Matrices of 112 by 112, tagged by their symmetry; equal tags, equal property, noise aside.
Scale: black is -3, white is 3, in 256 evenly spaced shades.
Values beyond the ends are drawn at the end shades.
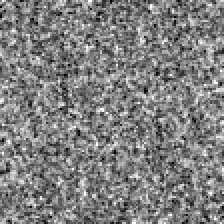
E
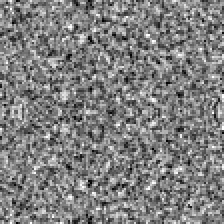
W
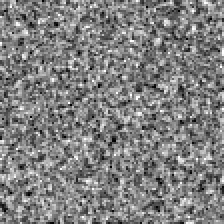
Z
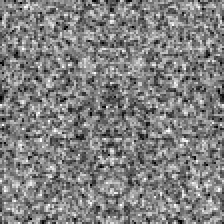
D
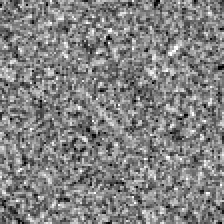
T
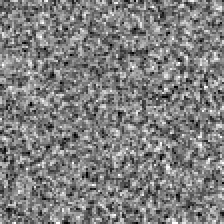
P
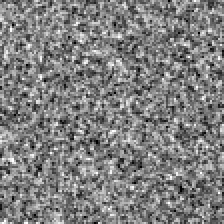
P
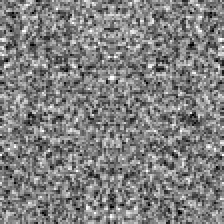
D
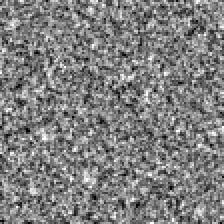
T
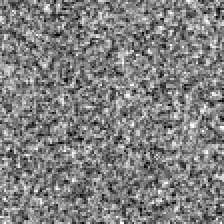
P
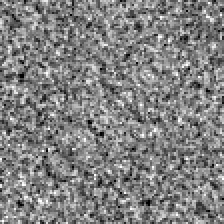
T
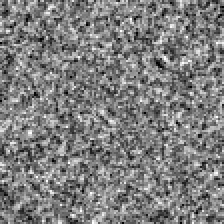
T
